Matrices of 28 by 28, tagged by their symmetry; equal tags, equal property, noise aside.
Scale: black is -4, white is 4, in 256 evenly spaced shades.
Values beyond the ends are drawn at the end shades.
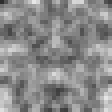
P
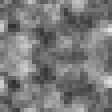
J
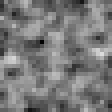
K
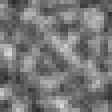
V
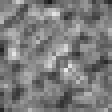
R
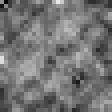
R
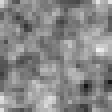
R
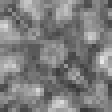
R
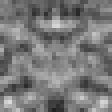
P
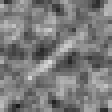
K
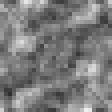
K
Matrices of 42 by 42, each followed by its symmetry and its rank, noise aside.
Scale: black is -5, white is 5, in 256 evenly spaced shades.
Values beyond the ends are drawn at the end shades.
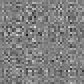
antisymmetric, rank four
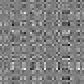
antisymmetric, rank two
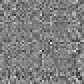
no symmetry, rank four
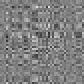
antisymmetric, rank two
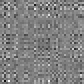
no symmetry, rank three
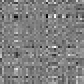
no symmetry, rank three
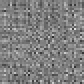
antisymmetric, rank four
